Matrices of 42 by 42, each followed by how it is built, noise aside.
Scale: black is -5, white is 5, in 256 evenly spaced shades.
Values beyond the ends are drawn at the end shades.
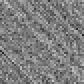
Toeplitz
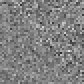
upper triangular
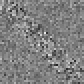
banded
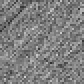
Hankel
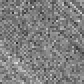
Toeplitz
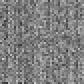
blocks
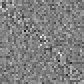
banded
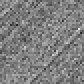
Hankel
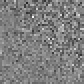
upper triangular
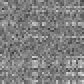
blocks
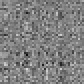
low rank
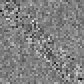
banded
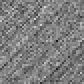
Hankel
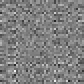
low rank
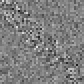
banded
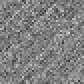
Hankel
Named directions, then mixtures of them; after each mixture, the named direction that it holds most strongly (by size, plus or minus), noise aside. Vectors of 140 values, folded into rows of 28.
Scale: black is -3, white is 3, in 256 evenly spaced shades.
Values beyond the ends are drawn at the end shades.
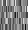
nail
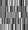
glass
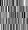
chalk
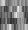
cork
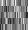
nail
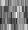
cork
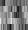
cork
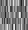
glass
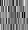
chalk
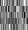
chalk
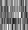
glass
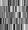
glass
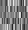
glass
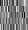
chalk
